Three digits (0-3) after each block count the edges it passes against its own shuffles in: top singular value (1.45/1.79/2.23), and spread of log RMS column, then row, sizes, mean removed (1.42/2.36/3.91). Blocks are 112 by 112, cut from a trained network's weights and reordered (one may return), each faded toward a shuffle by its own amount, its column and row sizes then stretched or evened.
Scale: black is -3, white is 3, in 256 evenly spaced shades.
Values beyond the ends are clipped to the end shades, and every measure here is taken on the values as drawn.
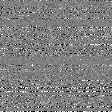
1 0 3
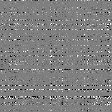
2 2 3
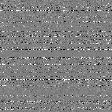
2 1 3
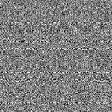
3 0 2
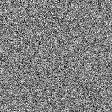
1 0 0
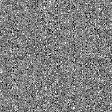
1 2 0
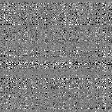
0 2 3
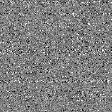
0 1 2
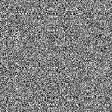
3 1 1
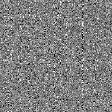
1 2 0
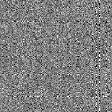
3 2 1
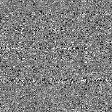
0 1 2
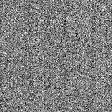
1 0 0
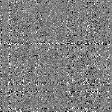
1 2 2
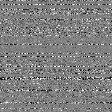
0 0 3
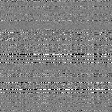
3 0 3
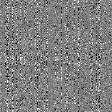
1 3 1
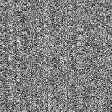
2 0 1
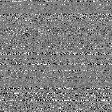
1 0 3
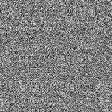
3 0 0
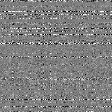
2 1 3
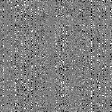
0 3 2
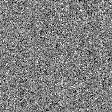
0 1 0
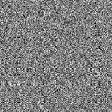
3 1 1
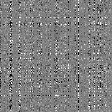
2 3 2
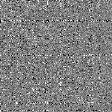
1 2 2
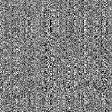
3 2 1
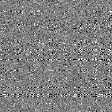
3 2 2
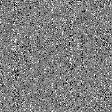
1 2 0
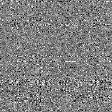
0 1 2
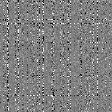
3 3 1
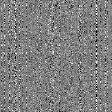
2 3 0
